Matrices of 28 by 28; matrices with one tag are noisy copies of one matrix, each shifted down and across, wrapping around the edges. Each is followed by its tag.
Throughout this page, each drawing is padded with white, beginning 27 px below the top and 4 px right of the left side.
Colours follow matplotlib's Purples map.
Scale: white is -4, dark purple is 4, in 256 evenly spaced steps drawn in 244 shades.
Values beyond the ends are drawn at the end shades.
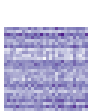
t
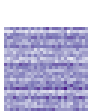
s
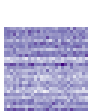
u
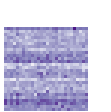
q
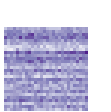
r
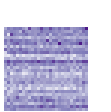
u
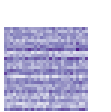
s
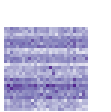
q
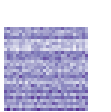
t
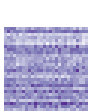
t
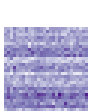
q
